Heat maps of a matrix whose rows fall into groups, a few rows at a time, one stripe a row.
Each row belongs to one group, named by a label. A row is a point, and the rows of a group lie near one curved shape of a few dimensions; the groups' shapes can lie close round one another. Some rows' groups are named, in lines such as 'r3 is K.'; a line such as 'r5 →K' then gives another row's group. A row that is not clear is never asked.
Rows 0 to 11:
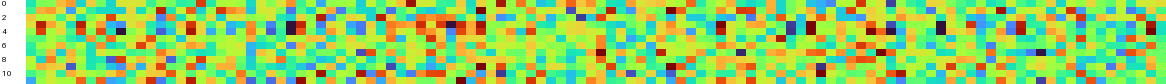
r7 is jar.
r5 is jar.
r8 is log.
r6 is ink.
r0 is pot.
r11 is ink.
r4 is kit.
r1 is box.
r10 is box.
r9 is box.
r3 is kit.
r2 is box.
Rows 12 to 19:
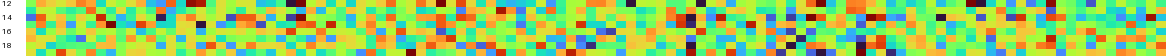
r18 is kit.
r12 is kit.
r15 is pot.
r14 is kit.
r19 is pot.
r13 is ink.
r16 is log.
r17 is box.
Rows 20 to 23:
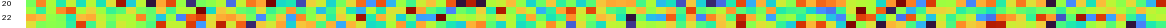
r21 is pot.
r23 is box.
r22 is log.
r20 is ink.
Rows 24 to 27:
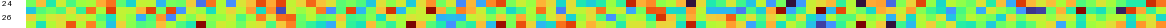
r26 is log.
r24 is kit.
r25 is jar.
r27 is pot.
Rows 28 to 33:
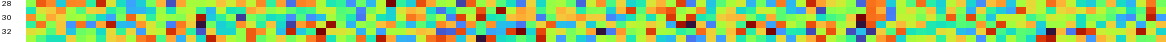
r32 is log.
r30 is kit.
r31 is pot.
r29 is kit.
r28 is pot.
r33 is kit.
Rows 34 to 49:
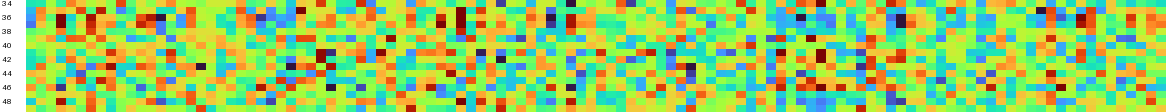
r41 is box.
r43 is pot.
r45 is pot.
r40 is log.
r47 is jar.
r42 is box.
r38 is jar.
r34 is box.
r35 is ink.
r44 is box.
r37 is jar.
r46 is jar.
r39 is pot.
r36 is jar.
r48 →jar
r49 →pot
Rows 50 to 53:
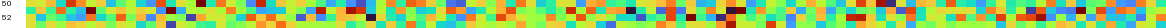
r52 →ink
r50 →pot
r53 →log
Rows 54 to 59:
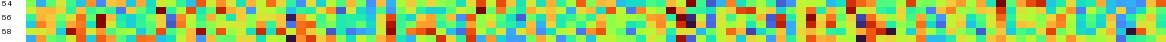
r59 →pot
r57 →pot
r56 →pot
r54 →ink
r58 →pot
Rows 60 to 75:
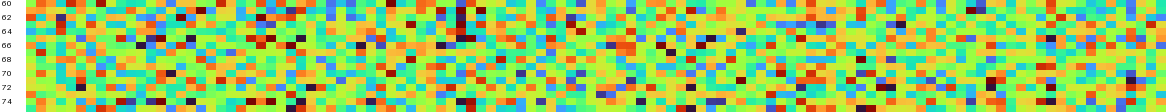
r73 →log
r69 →kit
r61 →kit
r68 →pot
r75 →pot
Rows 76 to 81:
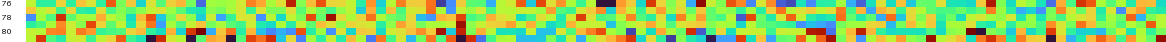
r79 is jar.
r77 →jar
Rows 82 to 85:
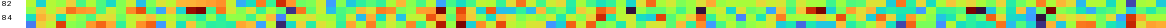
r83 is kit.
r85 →jar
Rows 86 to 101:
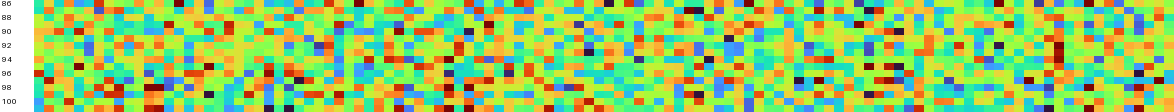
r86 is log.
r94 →kit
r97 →kit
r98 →jar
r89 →box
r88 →jar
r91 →kit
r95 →pot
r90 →pot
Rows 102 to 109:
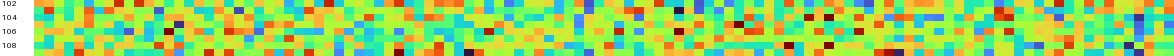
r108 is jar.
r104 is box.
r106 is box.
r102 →box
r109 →pot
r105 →log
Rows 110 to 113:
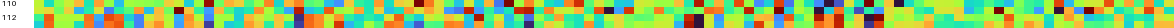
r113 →pot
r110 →pot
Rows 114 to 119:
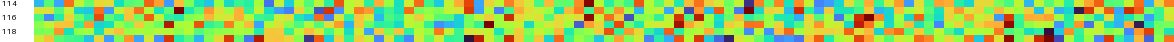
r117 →box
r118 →jar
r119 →ink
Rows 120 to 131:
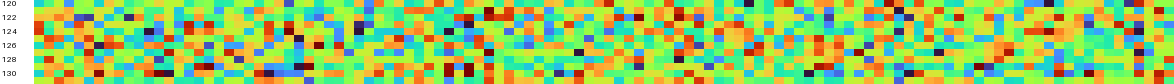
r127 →box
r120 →jar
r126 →pot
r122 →box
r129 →kit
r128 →ink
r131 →kit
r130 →jar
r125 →pot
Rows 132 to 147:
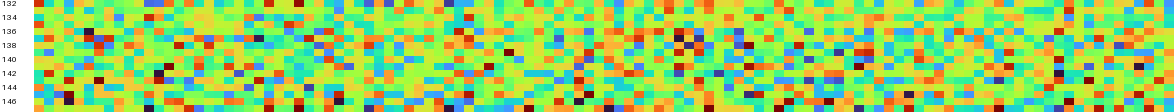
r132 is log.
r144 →kit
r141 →box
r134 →ink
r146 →jar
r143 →jar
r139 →ink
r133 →jar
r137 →ink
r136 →box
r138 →log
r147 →log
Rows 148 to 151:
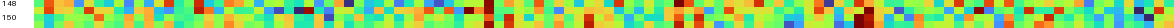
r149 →kit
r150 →ink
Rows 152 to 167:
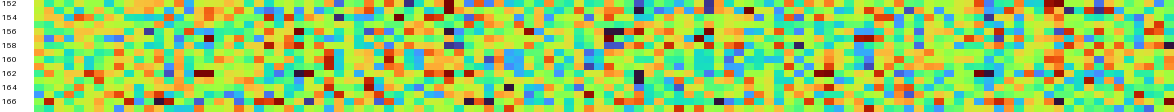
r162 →kit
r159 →box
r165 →pot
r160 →kit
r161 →box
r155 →jar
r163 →log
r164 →box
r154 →pot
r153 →log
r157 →log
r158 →log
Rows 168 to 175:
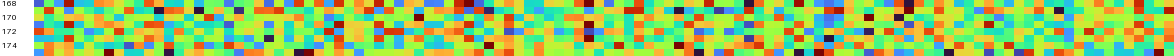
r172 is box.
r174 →box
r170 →pot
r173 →pot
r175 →kit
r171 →pot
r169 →ink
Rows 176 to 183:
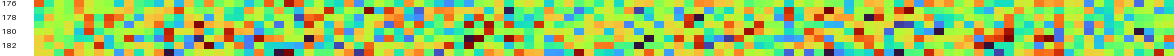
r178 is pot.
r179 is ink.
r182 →kit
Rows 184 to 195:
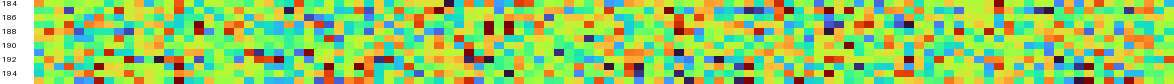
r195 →log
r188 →box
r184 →log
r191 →ink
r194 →box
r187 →ink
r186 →kit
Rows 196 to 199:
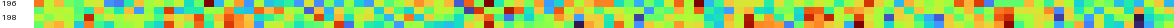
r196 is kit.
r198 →box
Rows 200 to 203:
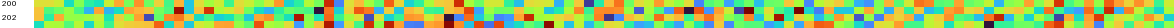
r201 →log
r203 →kit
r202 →log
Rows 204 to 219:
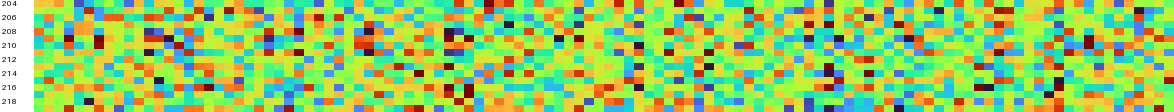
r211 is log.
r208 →log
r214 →pot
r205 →box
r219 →jar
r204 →box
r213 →kit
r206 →pot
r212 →ink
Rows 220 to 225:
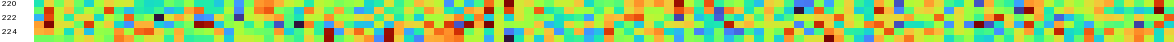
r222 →ink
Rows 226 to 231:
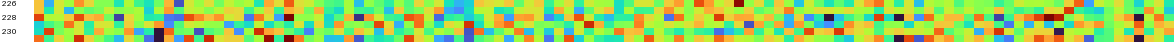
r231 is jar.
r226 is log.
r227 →jar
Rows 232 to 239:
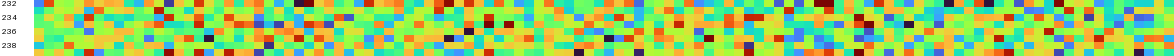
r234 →box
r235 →ink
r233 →jar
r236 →kit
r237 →log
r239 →box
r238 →pot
